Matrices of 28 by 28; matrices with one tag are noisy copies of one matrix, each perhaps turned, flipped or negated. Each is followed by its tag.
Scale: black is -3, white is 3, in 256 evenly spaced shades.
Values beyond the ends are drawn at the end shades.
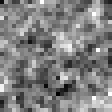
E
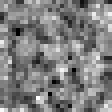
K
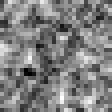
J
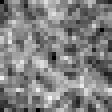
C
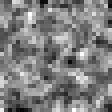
K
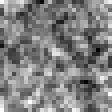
C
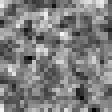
K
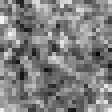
C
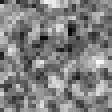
J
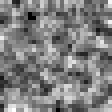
K
